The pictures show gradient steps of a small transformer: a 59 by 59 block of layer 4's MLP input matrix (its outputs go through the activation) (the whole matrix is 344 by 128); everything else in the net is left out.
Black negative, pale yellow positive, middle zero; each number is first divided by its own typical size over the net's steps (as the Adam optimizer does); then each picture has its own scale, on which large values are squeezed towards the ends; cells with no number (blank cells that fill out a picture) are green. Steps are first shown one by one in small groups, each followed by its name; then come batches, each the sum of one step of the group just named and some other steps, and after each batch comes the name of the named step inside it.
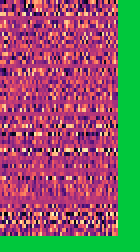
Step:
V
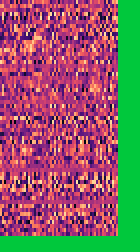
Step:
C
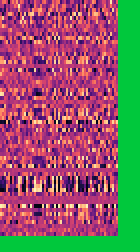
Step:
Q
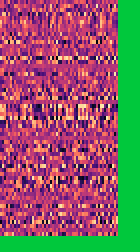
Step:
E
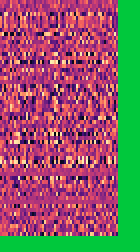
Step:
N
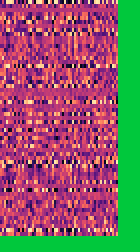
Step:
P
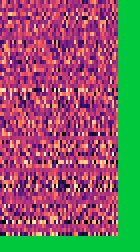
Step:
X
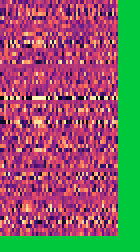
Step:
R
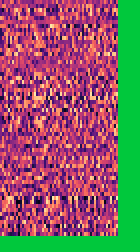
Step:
R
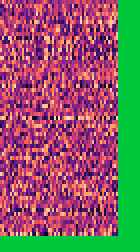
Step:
E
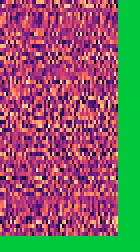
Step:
E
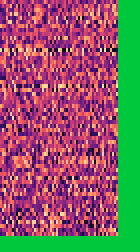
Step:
X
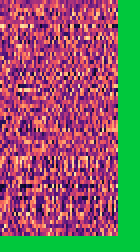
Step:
Q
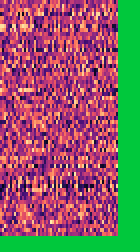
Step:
Q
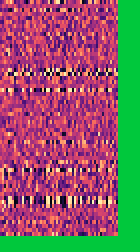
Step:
X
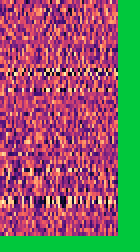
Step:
Q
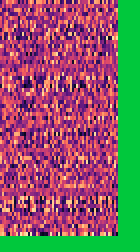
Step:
N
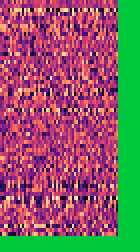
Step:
Q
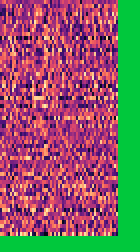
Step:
R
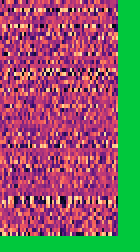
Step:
N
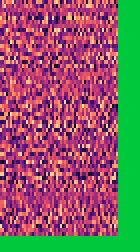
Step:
E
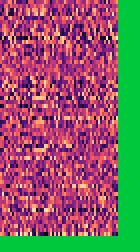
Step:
R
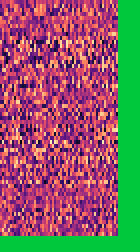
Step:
N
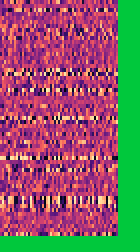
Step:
Q
